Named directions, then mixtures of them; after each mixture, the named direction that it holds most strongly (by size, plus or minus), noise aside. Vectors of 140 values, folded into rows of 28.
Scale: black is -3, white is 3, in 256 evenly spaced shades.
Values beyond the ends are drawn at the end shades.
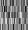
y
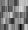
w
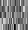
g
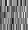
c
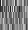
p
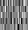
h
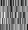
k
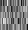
k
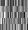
k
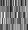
k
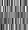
h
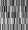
y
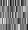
k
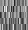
y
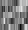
w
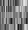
w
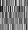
p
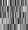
g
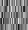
g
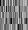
h
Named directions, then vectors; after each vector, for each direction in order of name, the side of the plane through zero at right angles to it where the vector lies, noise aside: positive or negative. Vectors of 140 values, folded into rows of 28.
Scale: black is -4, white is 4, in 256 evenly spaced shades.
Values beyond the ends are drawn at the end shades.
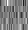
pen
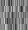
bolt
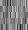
negative, negative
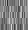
negative, negative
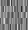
positive, negative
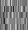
negative, positive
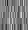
negative, negative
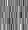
positive, positive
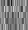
positive, negative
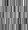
negative, negative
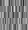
positive, positive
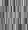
negative, negative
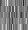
positive, positive
